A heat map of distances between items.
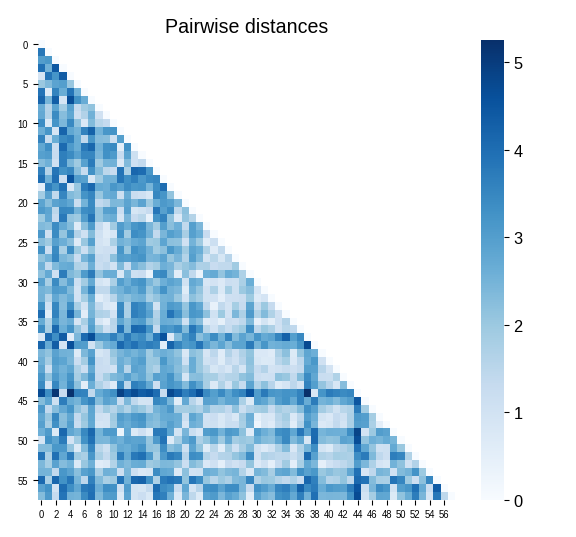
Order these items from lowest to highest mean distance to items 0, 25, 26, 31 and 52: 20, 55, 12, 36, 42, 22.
20, 42, 36, 55, 22, 12
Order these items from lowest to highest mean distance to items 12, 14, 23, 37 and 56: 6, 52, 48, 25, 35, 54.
54, 25, 35, 48, 6, 52
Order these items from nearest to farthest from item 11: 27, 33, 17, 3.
27, 33, 17, 3
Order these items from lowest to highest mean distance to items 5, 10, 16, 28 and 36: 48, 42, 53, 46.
53, 48, 46, 42
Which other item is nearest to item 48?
30
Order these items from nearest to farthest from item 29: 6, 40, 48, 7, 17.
40, 48, 6, 17, 7
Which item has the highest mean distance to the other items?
44
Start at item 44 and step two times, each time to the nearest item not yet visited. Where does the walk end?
17
